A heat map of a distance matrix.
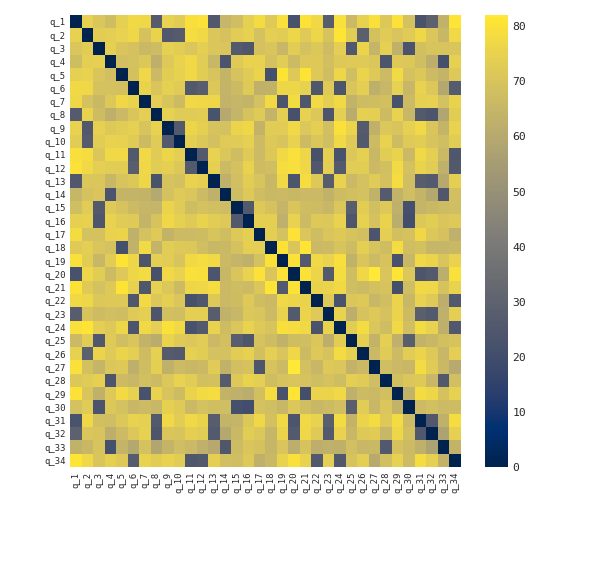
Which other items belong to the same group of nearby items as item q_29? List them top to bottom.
q_7, q_19, q_21
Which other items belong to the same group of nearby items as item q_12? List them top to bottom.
q_6, q_11, q_22, q_24, q_34
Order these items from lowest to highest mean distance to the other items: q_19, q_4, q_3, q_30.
q_30, q_3, q_4, q_19
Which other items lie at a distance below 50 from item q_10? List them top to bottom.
q_2, q_9, q_26
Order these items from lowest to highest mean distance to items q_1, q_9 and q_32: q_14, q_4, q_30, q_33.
q_33, q_14, q_4, q_30
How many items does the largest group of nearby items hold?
7
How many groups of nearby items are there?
8
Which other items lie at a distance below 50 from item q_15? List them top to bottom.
q_3, q_16, q_25, q_30
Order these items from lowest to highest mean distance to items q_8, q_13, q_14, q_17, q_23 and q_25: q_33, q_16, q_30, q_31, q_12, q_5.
q_31, q_33, q_30, q_16, q_5, q_12
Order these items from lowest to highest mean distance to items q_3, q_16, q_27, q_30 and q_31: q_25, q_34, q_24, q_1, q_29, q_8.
q_25, q_8, q_1, q_29, q_34, q_24
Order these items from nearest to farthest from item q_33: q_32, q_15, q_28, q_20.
q_28, q_32, q_20, q_15
